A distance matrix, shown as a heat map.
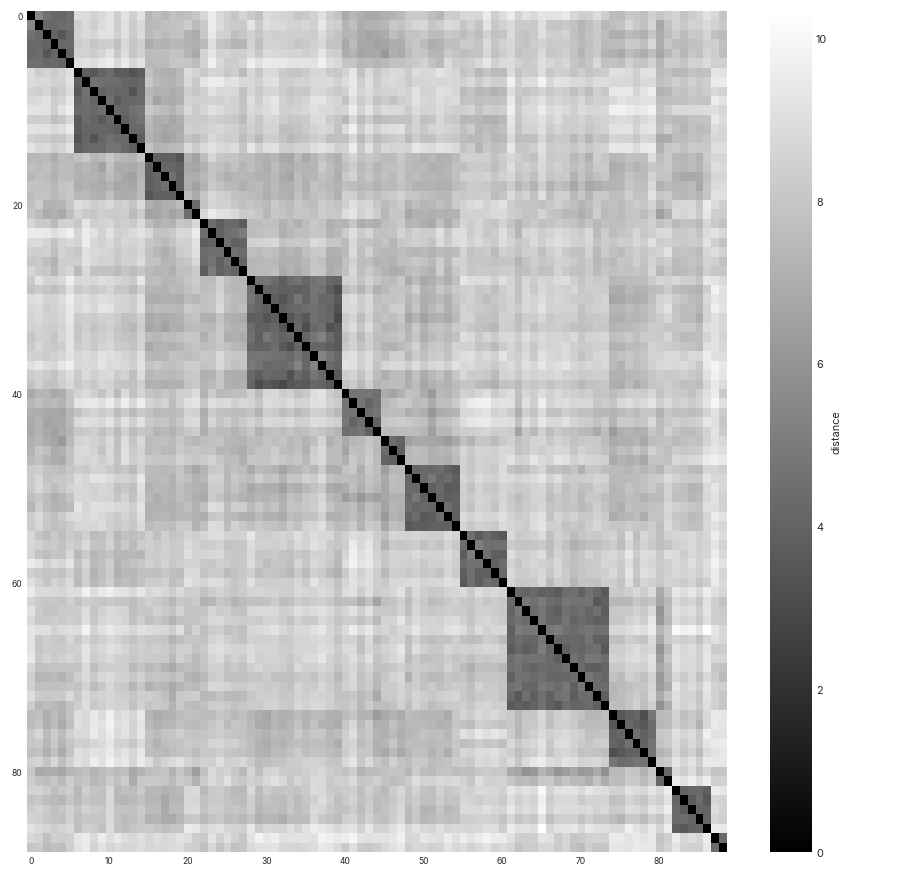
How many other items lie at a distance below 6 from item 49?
6
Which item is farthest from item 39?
87
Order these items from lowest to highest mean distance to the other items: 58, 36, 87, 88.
36, 58, 88, 87
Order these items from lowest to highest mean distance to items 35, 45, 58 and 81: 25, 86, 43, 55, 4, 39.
39, 55, 4, 25, 43, 86
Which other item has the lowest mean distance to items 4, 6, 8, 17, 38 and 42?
13
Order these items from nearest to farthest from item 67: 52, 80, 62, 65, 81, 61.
61, 62, 65, 80, 81, 52
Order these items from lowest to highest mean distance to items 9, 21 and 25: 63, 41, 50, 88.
50, 63, 88, 41
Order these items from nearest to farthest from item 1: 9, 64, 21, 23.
21, 64, 9, 23
